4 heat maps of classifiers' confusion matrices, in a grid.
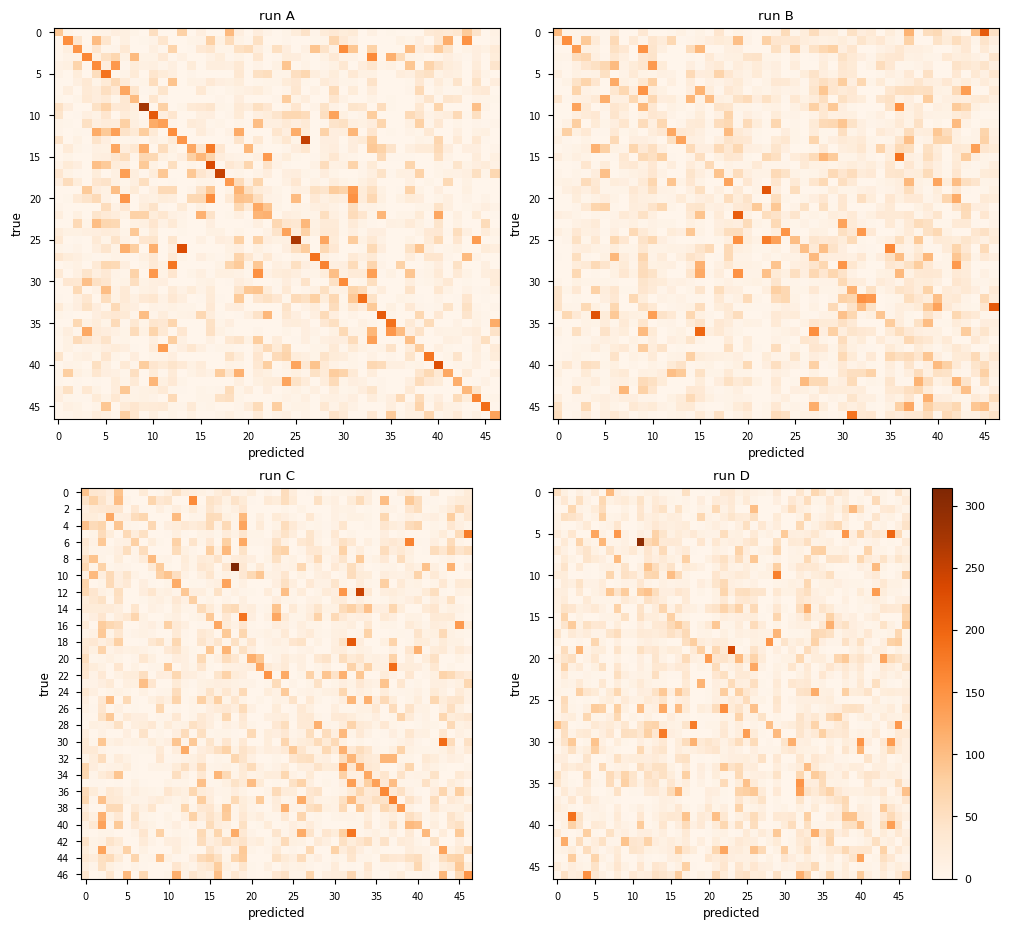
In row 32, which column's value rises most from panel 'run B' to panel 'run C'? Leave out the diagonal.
36
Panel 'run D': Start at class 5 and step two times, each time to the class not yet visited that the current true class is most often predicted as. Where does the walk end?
40
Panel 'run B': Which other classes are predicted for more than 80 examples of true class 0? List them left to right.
37, 44, 45
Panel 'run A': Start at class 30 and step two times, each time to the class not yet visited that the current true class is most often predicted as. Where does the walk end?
33
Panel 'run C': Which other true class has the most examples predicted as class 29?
22
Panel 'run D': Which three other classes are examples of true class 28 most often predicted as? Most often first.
18, 45, 0
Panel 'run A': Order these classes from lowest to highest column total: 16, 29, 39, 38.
39, 38, 16, 29
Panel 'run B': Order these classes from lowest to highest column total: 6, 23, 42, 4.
4, 6, 23, 42
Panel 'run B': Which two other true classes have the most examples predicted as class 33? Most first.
32, 41
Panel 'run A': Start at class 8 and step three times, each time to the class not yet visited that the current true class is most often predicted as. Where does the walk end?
13
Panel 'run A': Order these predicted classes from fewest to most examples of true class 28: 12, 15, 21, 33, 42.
15, 42, 33, 21, 12
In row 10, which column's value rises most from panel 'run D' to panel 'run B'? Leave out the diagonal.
18
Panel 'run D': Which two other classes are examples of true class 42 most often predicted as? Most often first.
1, 9
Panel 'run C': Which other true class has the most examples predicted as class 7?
23
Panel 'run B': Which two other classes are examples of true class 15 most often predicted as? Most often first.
36, 28
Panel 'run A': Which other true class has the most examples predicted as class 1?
41
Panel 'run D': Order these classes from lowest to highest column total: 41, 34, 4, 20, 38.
20, 41, 4, 34, 38
